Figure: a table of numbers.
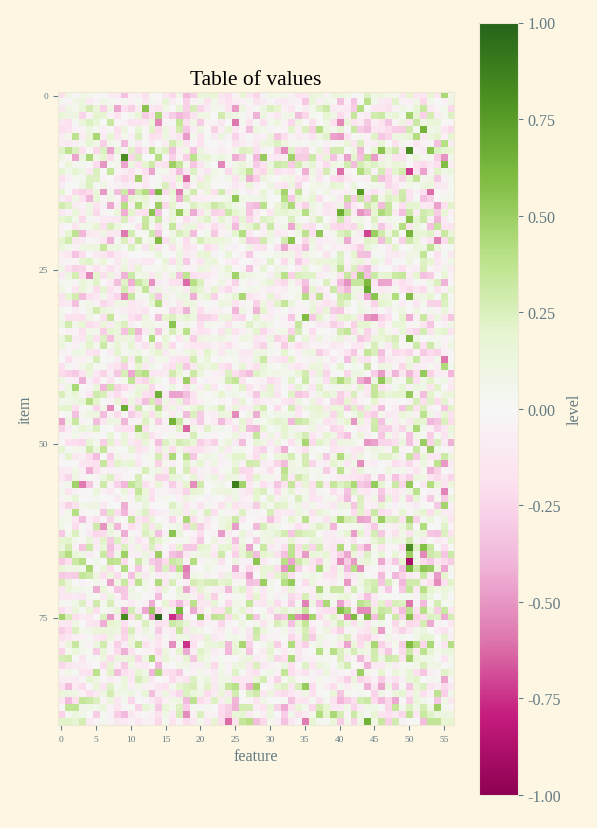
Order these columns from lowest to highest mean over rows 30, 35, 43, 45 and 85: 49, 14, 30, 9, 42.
49, 30, 42, 9, 14
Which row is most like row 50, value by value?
32
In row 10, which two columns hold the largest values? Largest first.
55, 16
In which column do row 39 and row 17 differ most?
44
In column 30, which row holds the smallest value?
61
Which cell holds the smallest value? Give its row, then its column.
67, 50
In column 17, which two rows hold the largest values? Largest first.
74, 17
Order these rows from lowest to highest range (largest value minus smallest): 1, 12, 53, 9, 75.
1, 53, 12, 9, 75
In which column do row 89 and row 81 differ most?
18
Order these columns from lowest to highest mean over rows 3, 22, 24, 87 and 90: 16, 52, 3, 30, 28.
28, 16, 52, 30, 3
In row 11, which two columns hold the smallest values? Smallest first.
50, 40
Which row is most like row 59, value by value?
7
